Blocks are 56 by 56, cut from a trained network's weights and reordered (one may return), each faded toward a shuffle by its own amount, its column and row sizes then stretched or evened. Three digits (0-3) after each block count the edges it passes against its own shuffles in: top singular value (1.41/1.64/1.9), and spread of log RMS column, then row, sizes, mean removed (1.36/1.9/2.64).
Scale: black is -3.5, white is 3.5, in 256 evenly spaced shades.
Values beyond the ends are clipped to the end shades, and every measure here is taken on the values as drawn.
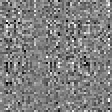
3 3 2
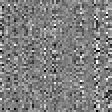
2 3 0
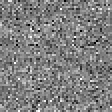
1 1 1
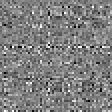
3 1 3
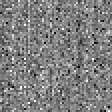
0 1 0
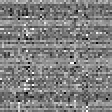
3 2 0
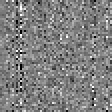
1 3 0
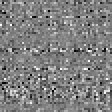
0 0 3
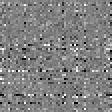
1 2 3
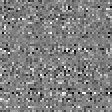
0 1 3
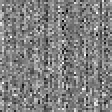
2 2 0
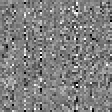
0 3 1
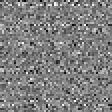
2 0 3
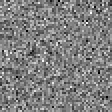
0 0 0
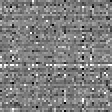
2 2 1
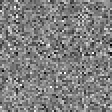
0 1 1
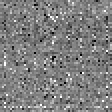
0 2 0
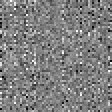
1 3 0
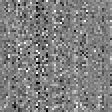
0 3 0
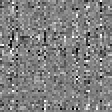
2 3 2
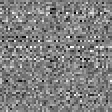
2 0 3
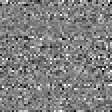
1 1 3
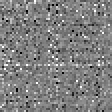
0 2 0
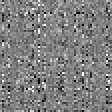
1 3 2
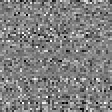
1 0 3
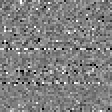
1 0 2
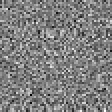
3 0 1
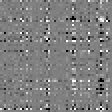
3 3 3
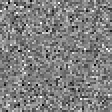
0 0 1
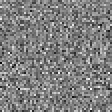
2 0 2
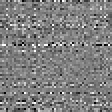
3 2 3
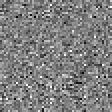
2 1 2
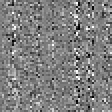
0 3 0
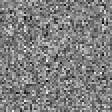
1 1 0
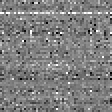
2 1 2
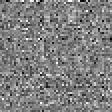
2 1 2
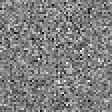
0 1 1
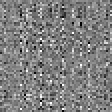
2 3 1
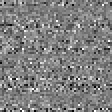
0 0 3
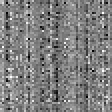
3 3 2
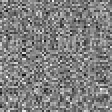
3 1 0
